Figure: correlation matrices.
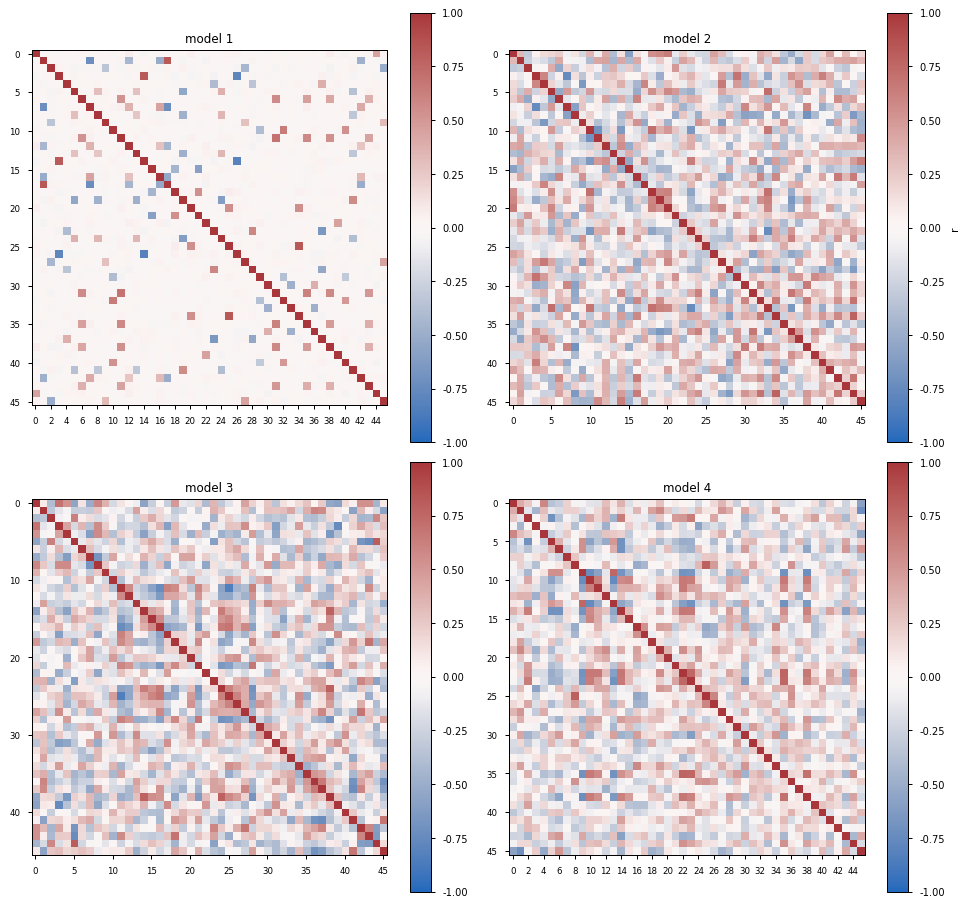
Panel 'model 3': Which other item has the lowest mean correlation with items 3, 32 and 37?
7
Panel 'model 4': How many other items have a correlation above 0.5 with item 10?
7
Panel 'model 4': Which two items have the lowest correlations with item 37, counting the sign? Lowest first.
12, 20
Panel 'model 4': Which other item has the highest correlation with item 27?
1
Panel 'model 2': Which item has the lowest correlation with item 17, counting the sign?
9
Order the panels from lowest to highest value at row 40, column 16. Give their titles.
model 3, model 4, model 1, model 2
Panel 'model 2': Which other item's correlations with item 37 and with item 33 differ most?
36
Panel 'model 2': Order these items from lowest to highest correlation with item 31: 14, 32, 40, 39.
32, 40, 39, 14
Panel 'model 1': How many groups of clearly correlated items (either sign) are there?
12
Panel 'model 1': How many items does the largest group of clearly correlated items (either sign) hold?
6
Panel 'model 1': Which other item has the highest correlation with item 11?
31
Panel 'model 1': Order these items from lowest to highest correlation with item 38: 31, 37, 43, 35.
37, 43, 35, 31
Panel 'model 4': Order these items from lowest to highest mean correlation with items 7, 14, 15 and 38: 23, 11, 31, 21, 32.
32, 31, 21, 11, 23
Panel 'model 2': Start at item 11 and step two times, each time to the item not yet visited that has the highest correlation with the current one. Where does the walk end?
14
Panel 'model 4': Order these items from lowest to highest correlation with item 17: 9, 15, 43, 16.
9, 15, 43, 16
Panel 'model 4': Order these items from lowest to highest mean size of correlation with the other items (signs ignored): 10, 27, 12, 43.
27, 12, 43, 10
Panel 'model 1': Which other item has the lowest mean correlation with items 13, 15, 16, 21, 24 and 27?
19
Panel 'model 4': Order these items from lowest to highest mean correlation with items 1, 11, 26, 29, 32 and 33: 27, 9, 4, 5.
9, 5, 4, 27
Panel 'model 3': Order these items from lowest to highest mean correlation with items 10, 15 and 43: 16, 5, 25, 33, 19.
33, 5, 19, 16, 25
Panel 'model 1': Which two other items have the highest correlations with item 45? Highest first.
27, 9
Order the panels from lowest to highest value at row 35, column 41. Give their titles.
model 2, model 3, model 1, model 4
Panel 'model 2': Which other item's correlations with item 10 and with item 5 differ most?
45
